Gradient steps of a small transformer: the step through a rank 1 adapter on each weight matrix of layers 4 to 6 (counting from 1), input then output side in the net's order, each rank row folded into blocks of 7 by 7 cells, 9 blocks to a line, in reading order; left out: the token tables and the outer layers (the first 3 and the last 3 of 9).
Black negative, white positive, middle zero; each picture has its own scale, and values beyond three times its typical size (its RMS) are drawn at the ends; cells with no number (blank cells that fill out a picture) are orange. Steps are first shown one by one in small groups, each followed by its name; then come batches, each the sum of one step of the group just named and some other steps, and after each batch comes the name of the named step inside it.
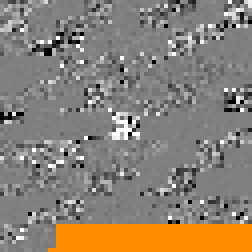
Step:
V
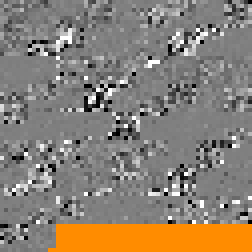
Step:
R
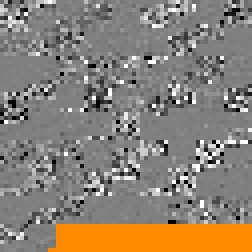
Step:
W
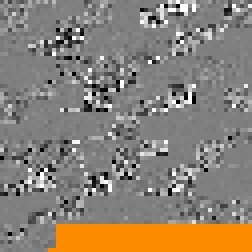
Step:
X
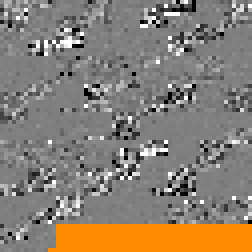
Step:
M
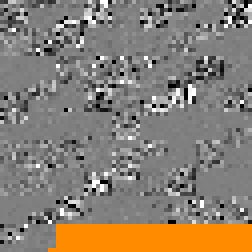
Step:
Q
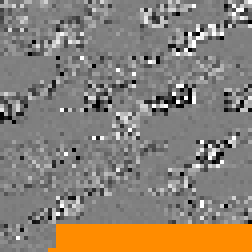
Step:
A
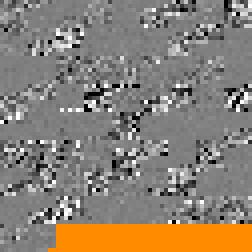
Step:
M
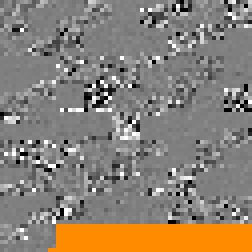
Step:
V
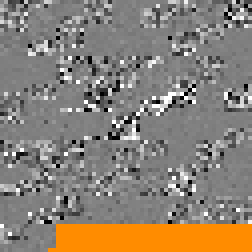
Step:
W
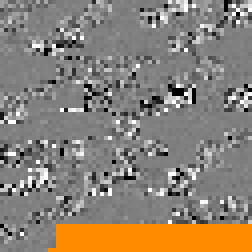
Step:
X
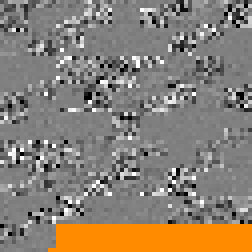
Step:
Q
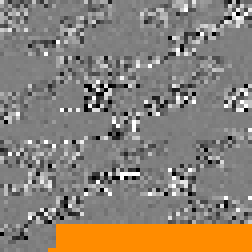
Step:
R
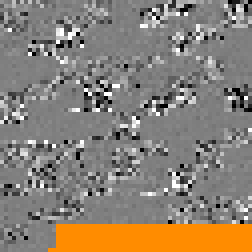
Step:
R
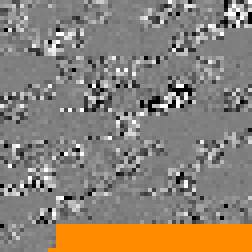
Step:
A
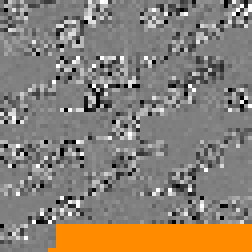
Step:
Q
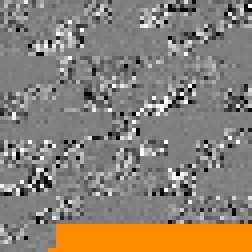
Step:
M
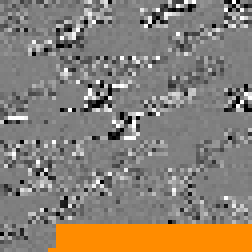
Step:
Q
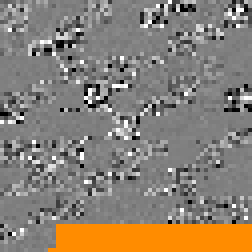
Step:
V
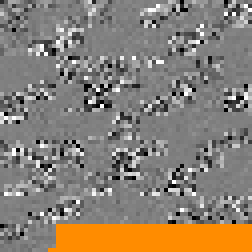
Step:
R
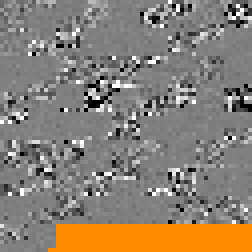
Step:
W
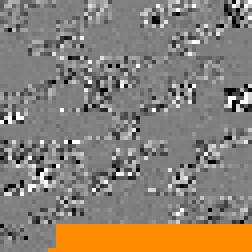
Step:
X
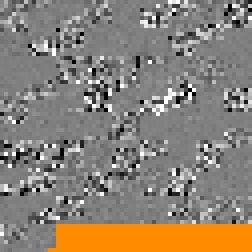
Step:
X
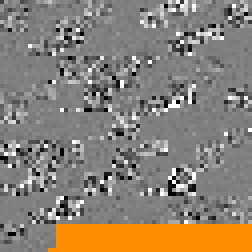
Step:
X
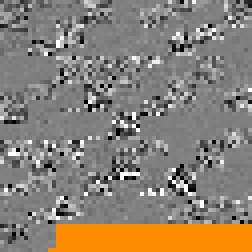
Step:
R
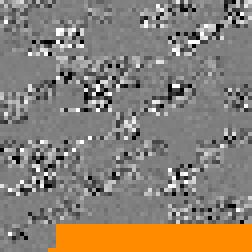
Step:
R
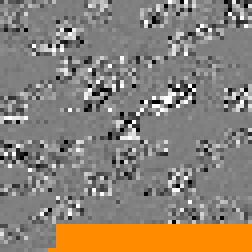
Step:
X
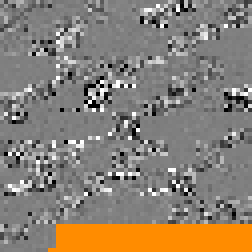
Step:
R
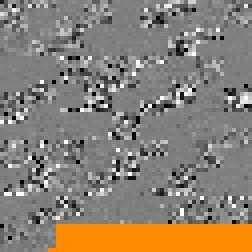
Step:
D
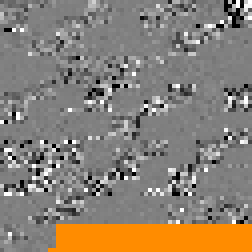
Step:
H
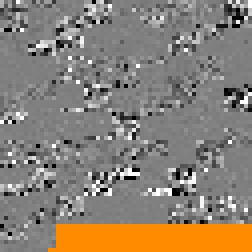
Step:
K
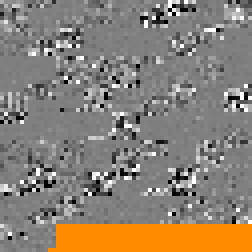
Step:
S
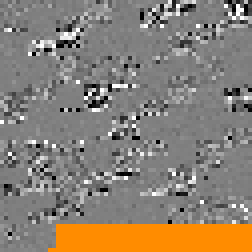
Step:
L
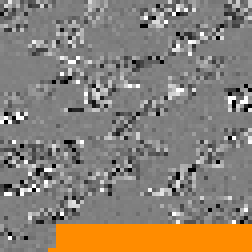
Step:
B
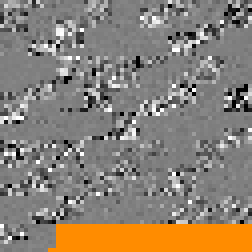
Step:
B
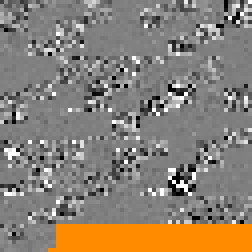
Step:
H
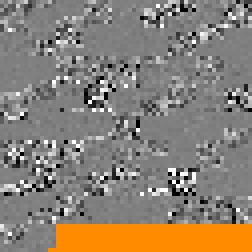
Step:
S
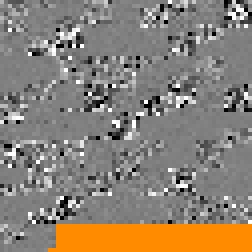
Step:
L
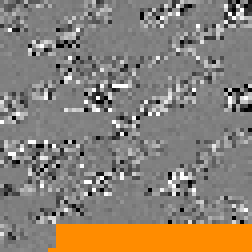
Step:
L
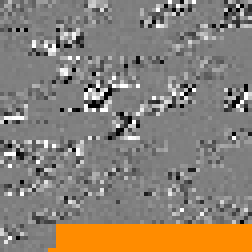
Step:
B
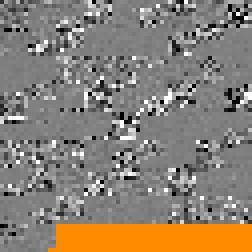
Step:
K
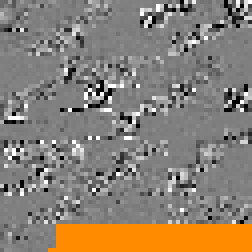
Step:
H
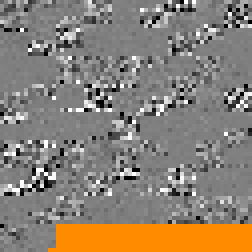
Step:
K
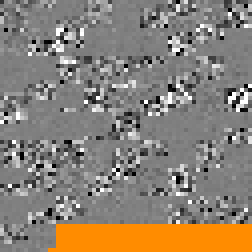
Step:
B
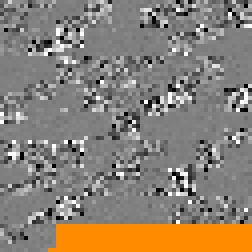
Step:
B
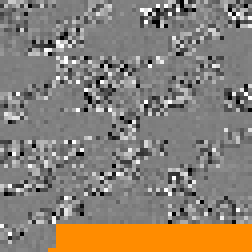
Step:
S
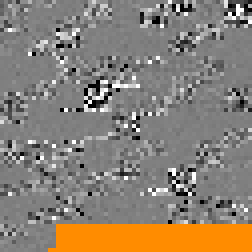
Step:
L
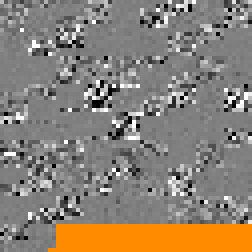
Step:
B
